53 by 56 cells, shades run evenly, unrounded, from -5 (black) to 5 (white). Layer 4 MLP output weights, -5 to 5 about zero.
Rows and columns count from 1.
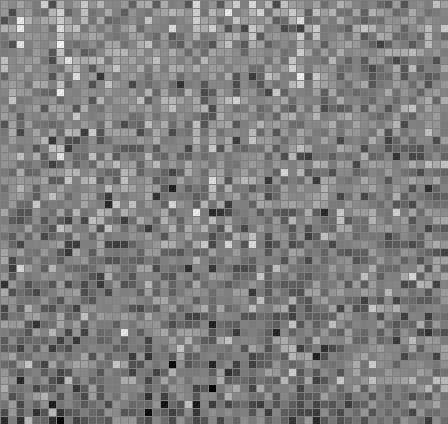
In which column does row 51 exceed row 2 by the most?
2
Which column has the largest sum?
8
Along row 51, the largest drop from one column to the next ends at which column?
25
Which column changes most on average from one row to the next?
7
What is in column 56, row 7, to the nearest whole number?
0
